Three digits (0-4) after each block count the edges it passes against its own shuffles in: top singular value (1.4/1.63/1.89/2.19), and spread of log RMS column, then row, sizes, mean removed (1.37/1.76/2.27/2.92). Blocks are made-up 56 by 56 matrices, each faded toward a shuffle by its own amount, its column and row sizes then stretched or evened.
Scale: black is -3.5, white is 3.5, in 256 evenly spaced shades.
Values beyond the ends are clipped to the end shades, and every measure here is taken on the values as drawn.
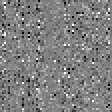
0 3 0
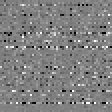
2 1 4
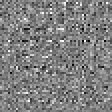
3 1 3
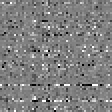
2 2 4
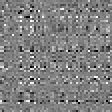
4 2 4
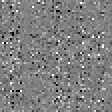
0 3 2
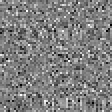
3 0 1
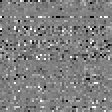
0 1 4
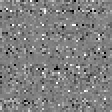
0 1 3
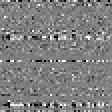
4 1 4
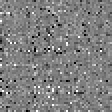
0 2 2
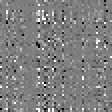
4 4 3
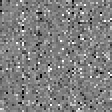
1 2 0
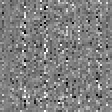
0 4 0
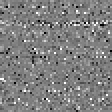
2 0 3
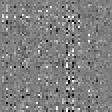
2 4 2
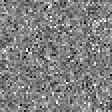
0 0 0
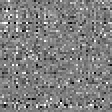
3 1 3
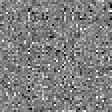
3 2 0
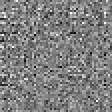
3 2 2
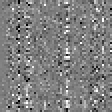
3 4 0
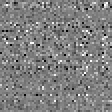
1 1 3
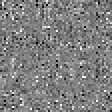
0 2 2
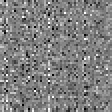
3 3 0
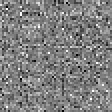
3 2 0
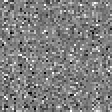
1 2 0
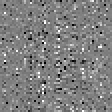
1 3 0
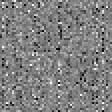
3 3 0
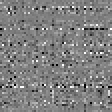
2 2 4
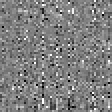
3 3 1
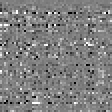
3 2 4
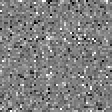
0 1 2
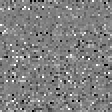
0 0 3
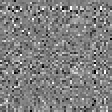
4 2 2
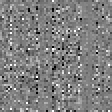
1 4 2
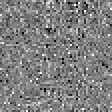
3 1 0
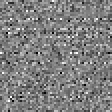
0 0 3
